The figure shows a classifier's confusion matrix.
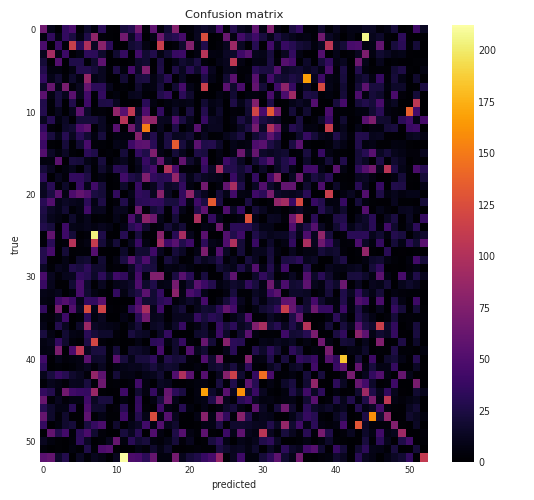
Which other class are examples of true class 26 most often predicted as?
7
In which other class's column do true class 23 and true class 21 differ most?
28
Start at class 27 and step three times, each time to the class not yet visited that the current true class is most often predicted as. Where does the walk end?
13
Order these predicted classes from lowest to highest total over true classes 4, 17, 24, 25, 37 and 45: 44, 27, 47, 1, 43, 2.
2, 1, 27, 44, 43, 47
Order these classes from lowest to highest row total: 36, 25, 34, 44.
36, 25, 44, 34
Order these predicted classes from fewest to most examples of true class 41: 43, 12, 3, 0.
3, 12, 0, 43
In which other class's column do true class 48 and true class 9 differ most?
43
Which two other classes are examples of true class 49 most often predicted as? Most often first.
30, 38
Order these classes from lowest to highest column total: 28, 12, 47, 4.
47, 12, 28, 4
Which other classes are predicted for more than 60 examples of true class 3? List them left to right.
1, 22, 44
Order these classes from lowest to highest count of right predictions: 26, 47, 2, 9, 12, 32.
9, 2, 32, 12, 47, 26
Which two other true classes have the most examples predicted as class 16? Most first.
2, 26
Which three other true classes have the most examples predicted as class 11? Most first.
52, 1, 10
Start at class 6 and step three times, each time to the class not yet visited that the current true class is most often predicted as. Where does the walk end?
33
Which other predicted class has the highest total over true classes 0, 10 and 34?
31
